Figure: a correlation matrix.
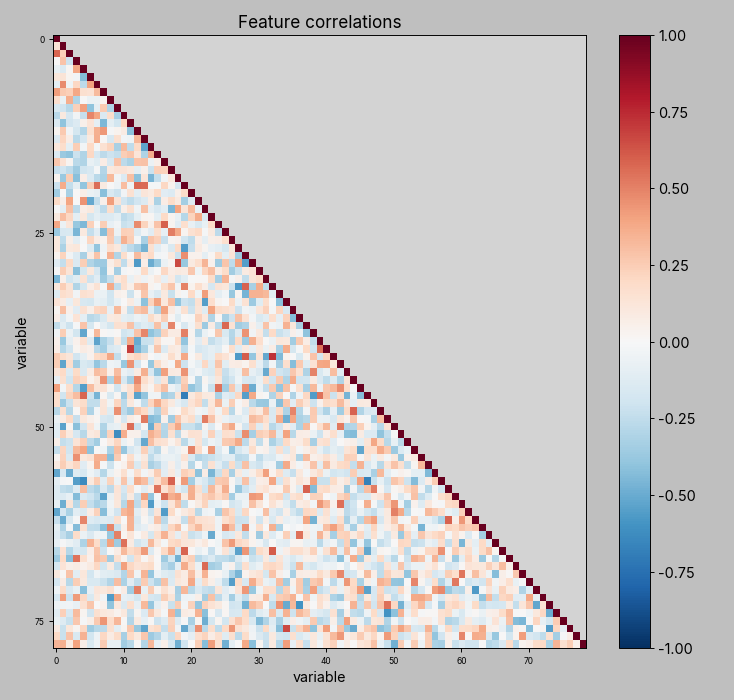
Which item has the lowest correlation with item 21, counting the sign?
5
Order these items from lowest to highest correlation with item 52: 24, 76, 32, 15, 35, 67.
32, 67, 24, 35, 15, 76
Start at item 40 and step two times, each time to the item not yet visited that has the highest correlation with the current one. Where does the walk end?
50
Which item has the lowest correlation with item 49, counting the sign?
74
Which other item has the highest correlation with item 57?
17
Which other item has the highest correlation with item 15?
58
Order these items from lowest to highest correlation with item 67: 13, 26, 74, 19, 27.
26, 27, 13, 19, 74
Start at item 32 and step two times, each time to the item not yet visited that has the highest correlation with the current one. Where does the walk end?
28
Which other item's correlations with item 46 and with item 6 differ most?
19
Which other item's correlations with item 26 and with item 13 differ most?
76
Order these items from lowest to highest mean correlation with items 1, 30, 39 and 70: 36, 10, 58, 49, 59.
10, 58, 36, 49, 59
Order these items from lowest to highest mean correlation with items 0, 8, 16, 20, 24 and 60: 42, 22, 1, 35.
1, 35, 22, 42
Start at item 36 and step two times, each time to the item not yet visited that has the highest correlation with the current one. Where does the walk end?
9
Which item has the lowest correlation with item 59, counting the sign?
7
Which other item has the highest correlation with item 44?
48
